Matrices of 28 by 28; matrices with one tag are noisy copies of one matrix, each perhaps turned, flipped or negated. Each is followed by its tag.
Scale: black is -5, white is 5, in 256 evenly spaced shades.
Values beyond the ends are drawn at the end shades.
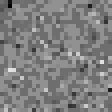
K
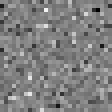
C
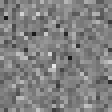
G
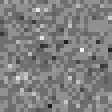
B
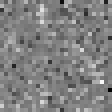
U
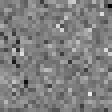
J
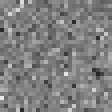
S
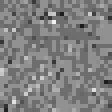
J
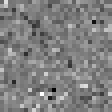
J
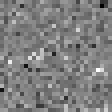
K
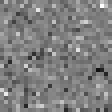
K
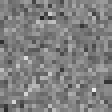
J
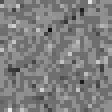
U
